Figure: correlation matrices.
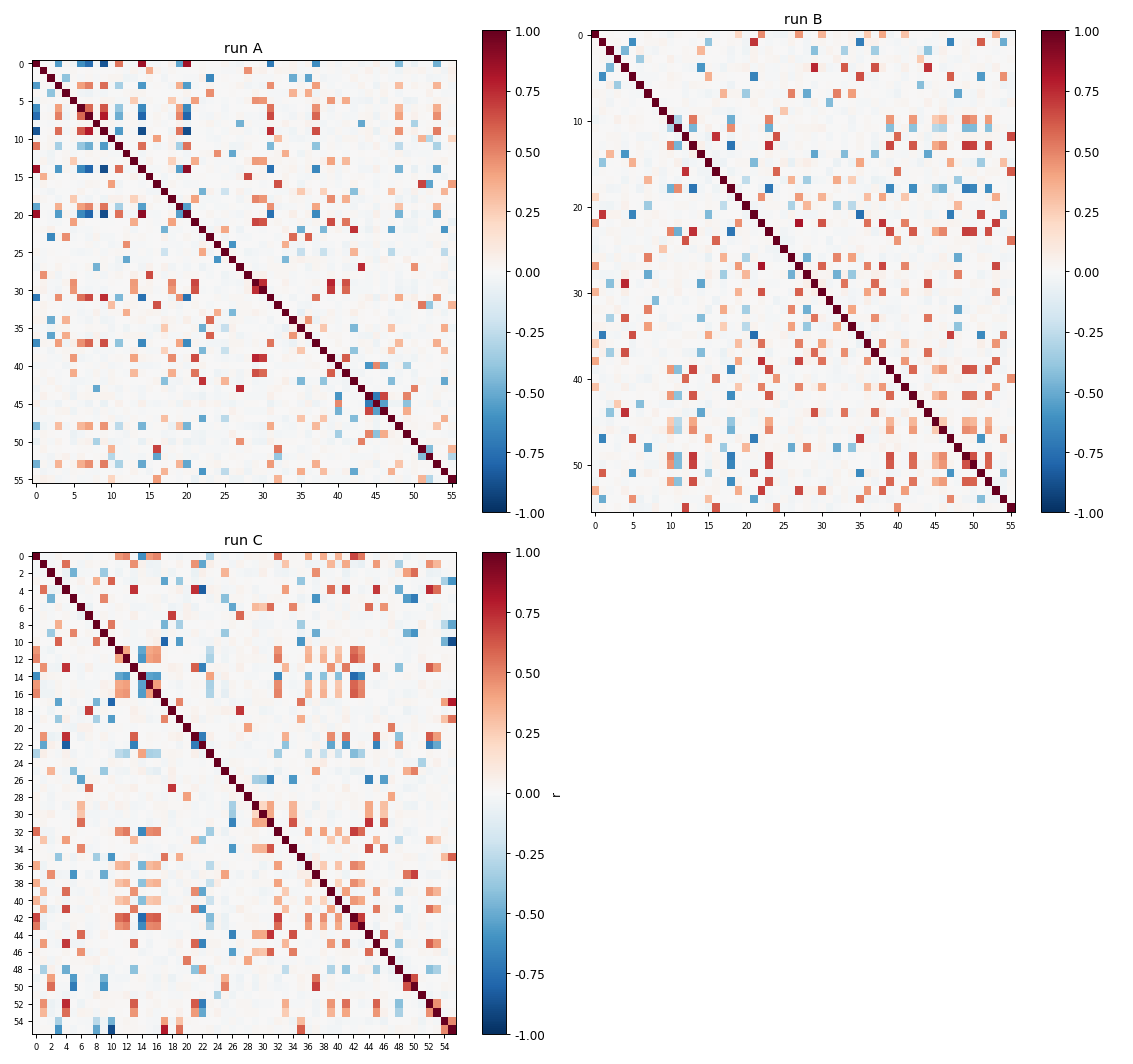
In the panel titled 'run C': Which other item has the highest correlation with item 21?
4
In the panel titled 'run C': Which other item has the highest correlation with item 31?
44
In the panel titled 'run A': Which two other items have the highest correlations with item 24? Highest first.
12, 33
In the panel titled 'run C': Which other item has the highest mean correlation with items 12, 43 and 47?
42
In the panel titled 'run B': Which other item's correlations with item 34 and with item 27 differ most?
22
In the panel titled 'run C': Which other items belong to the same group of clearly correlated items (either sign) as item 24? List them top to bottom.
51
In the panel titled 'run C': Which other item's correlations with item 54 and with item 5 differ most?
50
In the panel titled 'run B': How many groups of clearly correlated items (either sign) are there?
9
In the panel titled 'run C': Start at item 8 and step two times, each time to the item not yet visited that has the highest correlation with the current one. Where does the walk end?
3
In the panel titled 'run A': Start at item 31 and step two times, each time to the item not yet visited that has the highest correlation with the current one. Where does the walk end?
7
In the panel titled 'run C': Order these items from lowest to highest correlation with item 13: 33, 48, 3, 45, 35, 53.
48, 3, 35, 33, 53, 45
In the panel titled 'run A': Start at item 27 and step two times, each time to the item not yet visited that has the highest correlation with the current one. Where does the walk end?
50
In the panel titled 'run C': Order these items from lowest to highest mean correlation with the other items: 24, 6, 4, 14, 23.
14, 23, 24, 6, 4
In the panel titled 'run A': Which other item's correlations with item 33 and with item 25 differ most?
26
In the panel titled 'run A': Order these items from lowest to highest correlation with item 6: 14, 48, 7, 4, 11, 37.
14, 11, 4, 48, 37, 7
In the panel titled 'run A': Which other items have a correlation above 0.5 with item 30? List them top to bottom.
21, 29, 39, 41
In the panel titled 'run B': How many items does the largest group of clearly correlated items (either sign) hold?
12
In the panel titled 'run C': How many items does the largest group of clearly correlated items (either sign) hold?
13
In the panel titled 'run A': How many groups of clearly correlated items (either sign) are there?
9
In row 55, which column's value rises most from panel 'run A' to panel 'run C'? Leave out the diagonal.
17
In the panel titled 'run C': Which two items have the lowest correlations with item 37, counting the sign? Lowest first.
5, 9
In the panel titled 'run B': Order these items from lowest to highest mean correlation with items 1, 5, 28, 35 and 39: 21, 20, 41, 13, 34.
21, 34, 41, 20, 13
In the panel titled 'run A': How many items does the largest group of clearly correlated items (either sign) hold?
13
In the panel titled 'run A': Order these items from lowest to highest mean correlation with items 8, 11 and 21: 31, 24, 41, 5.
31, 24, 5, 41
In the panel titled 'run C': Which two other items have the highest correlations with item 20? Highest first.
47, 28
